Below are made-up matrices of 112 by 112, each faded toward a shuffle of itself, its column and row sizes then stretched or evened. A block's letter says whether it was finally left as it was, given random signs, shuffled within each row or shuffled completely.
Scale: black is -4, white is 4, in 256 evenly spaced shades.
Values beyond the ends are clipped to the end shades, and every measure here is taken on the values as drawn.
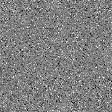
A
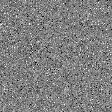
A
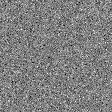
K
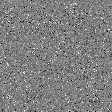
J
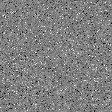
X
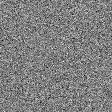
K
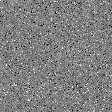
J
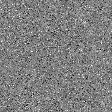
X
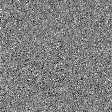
X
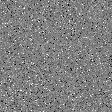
K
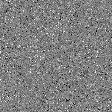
X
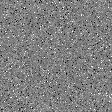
K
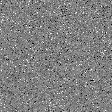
X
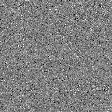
A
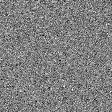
J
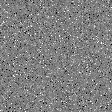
K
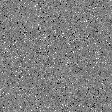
X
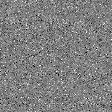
A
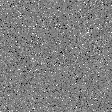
J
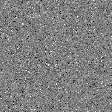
A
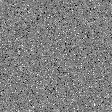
K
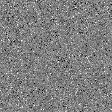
X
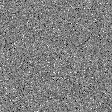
K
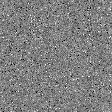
A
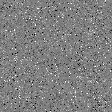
A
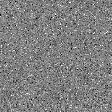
A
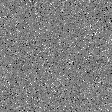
K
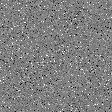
K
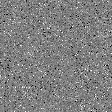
X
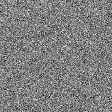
A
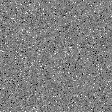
X
